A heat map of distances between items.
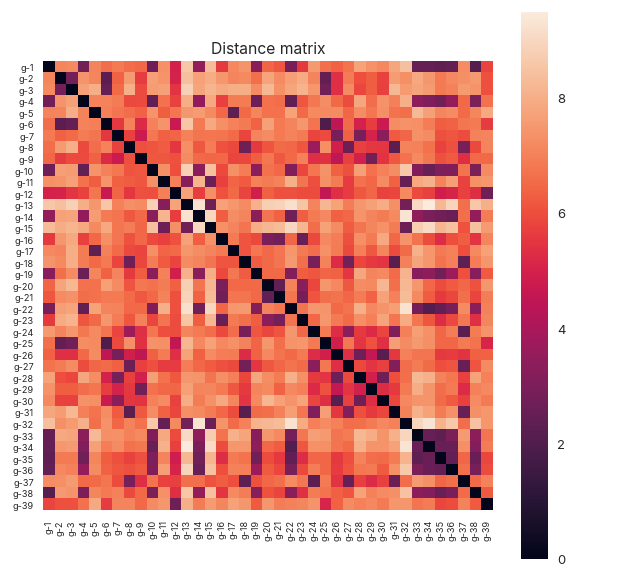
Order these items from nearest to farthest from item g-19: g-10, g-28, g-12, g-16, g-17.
g-10, g-12, g-16, g-17, g-28
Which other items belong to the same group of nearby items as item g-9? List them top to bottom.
g-29
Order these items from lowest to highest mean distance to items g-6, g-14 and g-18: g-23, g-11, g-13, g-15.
g-23, g-11, g-15, g-13
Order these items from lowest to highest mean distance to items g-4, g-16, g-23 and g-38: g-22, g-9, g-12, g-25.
g-22, g-12, g-9, g-25
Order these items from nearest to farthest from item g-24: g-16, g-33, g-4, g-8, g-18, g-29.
g-18, g-8, g-29, g-16, g-4, g-33
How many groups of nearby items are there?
9
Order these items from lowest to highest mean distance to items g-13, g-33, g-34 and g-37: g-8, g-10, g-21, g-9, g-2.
g-10, g-8, g-9, g-21, g-2
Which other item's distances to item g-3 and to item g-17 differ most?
g-5
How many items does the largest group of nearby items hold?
11
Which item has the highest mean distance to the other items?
g-13
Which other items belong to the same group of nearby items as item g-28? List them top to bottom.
g-7, g-26, g-30
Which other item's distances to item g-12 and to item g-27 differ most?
g-39
